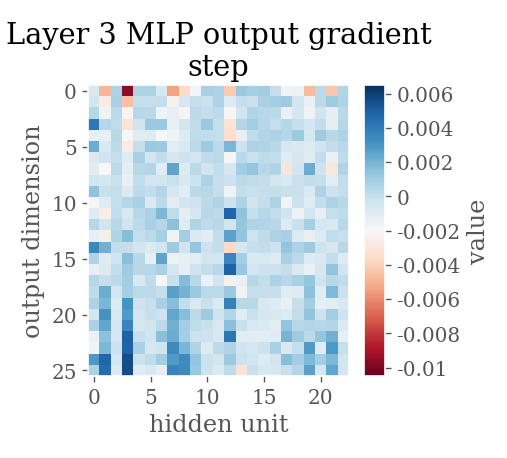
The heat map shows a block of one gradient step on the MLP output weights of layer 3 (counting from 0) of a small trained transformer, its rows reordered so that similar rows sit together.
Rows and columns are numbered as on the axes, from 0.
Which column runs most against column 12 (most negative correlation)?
22
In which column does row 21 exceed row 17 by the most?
12
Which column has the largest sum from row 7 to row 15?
13
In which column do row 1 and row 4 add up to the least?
3
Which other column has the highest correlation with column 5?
14
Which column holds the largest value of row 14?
0
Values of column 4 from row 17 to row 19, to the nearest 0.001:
-0.001 0 0
